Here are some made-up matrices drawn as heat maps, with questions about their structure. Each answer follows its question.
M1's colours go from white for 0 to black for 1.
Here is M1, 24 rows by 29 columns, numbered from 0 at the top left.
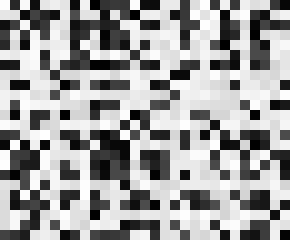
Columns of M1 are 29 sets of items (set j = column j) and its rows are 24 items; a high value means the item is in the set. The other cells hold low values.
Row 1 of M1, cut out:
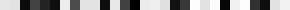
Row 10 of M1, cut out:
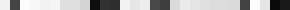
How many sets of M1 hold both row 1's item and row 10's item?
1
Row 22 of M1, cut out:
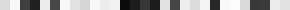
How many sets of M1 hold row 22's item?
11
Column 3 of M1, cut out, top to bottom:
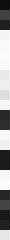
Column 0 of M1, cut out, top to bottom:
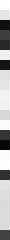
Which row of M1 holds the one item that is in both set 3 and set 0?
2
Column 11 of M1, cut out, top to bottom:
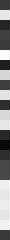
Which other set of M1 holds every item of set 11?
10
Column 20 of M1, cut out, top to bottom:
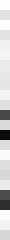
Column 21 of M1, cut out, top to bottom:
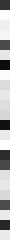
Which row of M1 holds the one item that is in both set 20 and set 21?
20
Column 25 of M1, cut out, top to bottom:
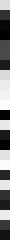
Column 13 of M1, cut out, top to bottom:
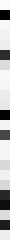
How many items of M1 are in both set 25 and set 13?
7
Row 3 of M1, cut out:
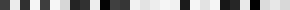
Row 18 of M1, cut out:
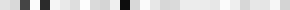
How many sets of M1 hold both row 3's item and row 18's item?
3
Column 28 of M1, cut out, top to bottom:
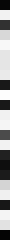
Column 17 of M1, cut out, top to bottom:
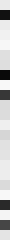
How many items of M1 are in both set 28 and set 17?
1
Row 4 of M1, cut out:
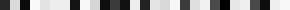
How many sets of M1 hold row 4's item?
12
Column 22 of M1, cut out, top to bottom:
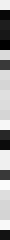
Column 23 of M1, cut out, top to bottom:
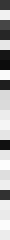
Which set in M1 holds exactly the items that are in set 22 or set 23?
7
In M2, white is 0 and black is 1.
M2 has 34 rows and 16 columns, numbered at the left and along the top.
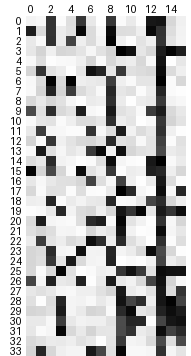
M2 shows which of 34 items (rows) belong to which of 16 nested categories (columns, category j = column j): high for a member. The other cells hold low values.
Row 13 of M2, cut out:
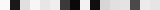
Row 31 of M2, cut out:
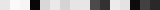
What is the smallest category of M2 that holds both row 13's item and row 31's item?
9
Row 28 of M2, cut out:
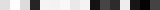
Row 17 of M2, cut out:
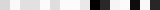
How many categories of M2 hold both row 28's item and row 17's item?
4
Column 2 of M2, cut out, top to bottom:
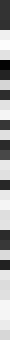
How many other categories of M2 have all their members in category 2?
4
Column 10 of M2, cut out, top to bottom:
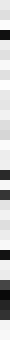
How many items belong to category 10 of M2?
8
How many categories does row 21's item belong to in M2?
2
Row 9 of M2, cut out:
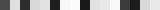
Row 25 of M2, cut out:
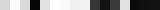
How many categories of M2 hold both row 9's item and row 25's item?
1
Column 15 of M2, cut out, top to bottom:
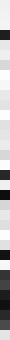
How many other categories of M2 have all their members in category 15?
4
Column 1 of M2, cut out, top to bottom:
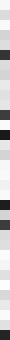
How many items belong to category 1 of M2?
6
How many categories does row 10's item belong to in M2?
2
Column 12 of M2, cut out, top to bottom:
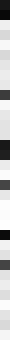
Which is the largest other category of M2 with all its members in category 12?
5
